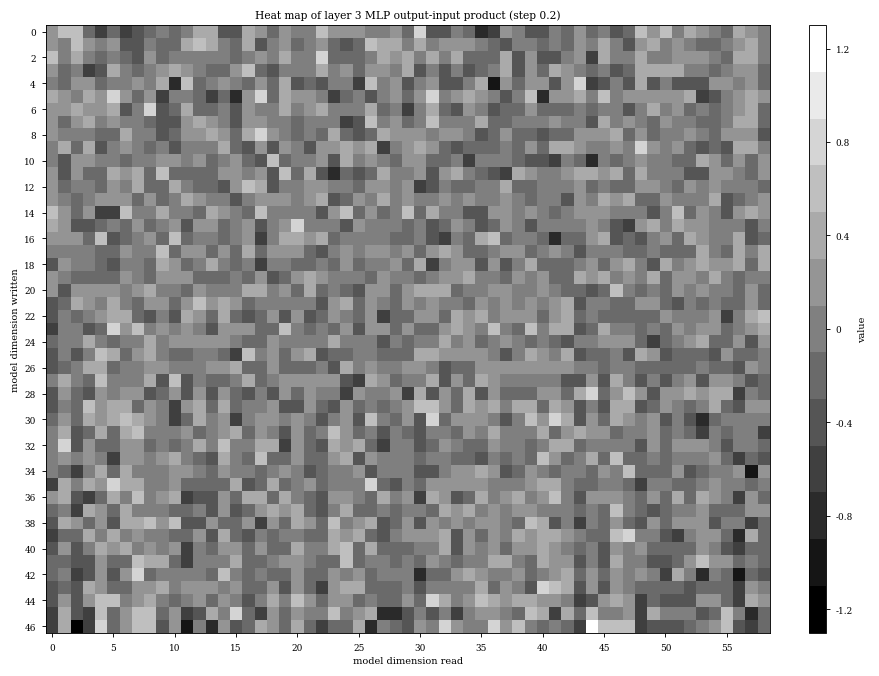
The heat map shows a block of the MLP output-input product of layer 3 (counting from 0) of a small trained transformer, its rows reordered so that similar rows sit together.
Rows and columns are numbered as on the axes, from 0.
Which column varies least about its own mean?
28
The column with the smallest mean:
2
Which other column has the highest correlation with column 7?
40
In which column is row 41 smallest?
11
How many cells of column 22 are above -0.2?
23
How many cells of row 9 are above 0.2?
11
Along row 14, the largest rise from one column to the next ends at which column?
6
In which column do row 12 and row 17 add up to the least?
30
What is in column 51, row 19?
0.2
